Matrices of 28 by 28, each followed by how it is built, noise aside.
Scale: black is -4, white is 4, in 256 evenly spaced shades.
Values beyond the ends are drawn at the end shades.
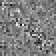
banded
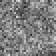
smooth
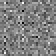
low rank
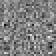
low rank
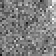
smooth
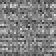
blocks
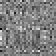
low rank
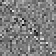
banded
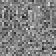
blocks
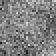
smooth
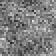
smooth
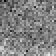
smooth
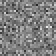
blocks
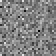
repeating rows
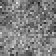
smooth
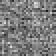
blocks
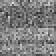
blocks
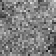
smooth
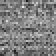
blocks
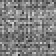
blocks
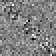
banded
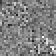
block diagonal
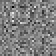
low rank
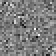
block diagonal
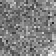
smooth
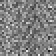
repeating rows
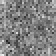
smooth
